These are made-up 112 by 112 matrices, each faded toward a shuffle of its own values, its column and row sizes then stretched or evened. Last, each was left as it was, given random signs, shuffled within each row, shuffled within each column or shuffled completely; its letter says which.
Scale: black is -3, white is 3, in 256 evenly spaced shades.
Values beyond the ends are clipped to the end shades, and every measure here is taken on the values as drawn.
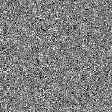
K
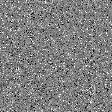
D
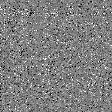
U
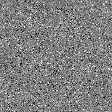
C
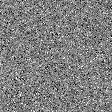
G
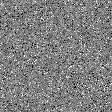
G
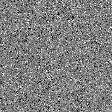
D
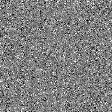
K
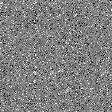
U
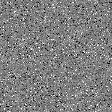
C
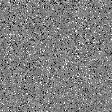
U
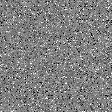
U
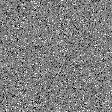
D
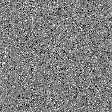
D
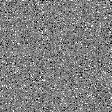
K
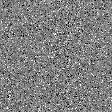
D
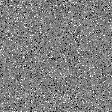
U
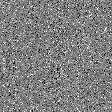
D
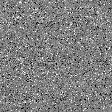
C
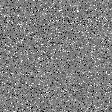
C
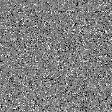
U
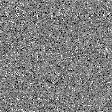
U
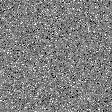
G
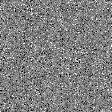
U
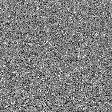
C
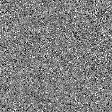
U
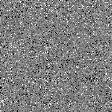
U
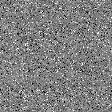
C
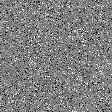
D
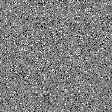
K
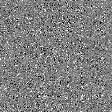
K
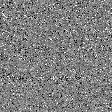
C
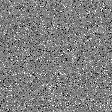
C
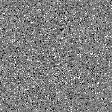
K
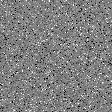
G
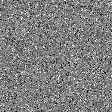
G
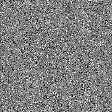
D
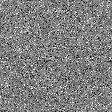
C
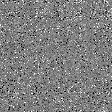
U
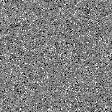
K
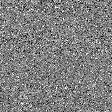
C
